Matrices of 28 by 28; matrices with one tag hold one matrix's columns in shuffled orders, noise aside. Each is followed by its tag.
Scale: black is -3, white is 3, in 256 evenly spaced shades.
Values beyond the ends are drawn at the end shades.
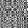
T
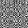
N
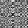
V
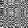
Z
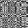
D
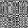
D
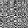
N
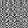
N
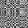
Z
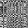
D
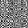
N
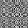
V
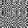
Z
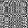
D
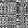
D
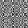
V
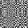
Z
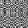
Z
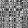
T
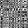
T
